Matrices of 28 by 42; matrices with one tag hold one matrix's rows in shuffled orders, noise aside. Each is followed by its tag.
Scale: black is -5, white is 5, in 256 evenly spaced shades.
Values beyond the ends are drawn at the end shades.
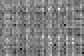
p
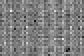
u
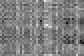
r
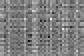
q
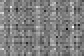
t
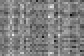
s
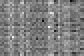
s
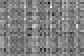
q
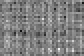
p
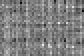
p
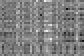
r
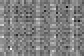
t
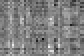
s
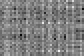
p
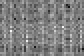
u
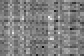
s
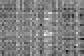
r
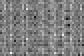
u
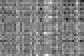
r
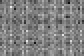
u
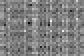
q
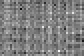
p
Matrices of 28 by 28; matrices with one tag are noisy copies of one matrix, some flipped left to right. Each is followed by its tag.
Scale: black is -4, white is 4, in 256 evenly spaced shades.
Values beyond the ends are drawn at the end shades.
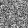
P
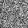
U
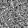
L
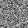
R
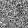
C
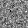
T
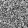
R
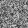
P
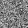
C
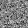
T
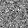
U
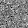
C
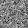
U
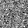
U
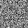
R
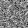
R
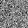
C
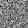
R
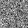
C
